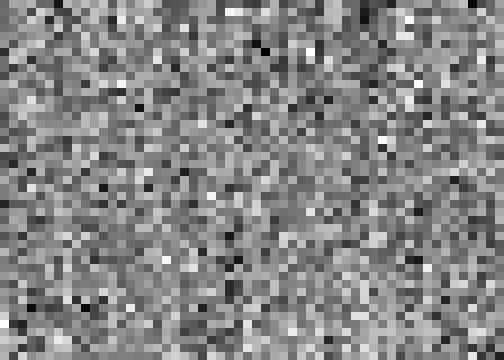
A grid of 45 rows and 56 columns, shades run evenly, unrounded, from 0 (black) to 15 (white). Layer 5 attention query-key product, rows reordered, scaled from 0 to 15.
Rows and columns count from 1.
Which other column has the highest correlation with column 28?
43
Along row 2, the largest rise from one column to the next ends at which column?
26
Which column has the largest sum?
17
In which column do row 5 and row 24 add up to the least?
22
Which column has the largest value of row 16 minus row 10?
44
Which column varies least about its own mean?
15
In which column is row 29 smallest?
27
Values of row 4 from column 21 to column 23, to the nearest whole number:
13 5 10
